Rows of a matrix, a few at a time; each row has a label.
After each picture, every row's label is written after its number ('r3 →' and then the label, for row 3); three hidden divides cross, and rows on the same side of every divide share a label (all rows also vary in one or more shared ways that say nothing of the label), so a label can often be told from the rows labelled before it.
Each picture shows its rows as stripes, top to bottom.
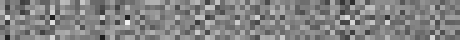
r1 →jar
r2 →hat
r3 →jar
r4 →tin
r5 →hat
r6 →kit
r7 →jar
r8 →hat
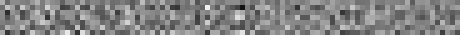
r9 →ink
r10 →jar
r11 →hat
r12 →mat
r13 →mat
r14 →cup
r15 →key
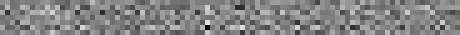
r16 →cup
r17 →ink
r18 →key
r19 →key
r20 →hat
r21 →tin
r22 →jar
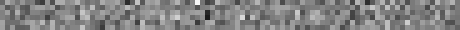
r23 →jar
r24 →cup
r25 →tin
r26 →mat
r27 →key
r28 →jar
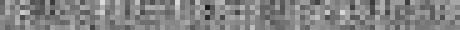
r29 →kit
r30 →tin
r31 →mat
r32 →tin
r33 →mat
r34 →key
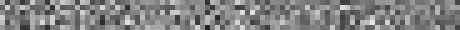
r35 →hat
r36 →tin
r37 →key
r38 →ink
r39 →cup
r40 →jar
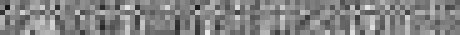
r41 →hat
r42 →kit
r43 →hat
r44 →cup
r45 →ink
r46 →ink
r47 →key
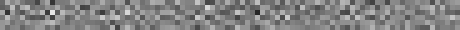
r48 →tin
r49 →hat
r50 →hat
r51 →cup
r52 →ink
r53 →kit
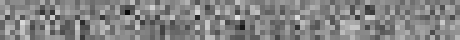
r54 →mat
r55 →ink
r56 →ink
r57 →mat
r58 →kit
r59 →jar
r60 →tin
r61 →hat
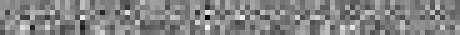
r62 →ink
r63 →ink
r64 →hat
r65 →tin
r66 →hat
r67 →mat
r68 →mat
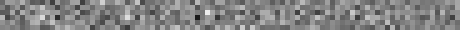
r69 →kit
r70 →mat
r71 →hat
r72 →mat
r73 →jar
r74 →key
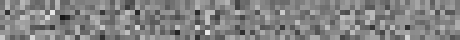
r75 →ink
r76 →ink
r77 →key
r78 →tin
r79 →mat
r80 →kit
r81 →jar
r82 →ink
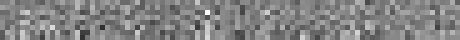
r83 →jar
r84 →cup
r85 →key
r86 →jar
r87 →mat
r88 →key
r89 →jar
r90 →hat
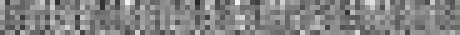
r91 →kit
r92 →ink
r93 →hat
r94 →mat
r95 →key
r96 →key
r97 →hat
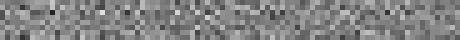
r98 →ink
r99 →jar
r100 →mat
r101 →key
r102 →key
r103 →jar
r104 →tin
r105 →jar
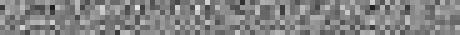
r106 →jar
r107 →kit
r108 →cup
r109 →tin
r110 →ink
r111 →mat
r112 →cup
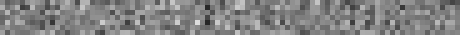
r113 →key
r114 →cup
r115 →ink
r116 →kit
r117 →cup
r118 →ink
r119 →cup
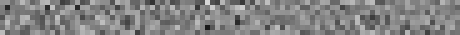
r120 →tin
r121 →key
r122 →kit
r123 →key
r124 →ink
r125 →cup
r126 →cup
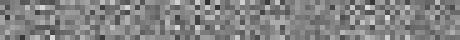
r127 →kit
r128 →mat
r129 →key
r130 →hat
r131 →cup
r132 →kit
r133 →cup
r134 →jar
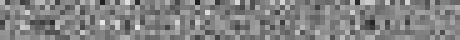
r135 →cup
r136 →cup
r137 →key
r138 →hat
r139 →kit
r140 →key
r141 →tin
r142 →mat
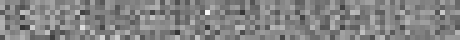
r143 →jar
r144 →jar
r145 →hat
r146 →ink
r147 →ink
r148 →jar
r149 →tin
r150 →kit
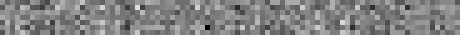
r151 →jar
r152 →hat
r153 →ink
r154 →tin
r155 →tin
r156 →tin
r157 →mat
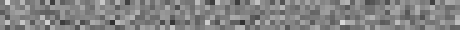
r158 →tin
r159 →hat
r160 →kit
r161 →kit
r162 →tin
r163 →key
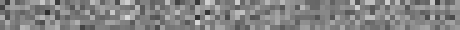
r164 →kit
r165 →hat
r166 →kit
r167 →kit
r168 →jar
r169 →key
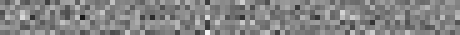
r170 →kit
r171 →jar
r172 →mat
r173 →kit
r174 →hat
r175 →cup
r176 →key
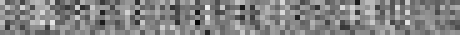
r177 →tin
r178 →cup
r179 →tin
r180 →jar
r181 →ink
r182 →hat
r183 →kit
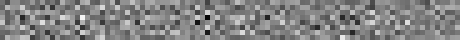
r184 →kit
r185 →cup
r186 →key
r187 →jar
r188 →tin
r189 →kit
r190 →mat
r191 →mat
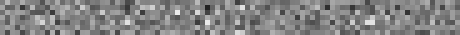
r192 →ink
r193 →ink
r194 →kit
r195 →jar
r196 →kit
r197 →jar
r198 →kit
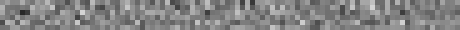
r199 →cup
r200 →jar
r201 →cup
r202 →mat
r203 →hat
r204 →kit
